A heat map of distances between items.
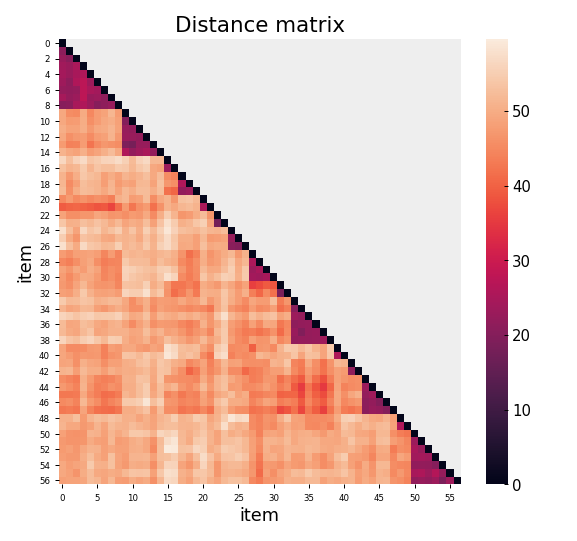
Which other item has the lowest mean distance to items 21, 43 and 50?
47
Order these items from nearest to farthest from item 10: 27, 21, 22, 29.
21, 22, 27, 29
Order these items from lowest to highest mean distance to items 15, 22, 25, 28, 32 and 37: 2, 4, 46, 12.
46, 2, 4, 12
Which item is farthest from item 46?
12
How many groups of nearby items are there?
15
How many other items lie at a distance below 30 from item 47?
4
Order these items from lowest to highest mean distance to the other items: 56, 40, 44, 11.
44, 56, 11, 40
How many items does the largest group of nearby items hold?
9
